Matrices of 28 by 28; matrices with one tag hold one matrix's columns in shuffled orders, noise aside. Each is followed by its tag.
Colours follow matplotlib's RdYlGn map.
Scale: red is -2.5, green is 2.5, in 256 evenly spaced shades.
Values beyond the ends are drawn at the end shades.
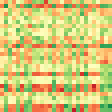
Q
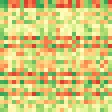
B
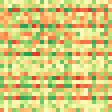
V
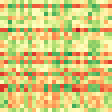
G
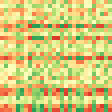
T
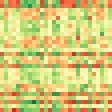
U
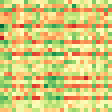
V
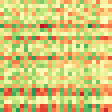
T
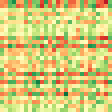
B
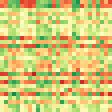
B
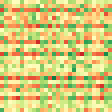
V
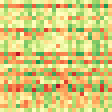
G
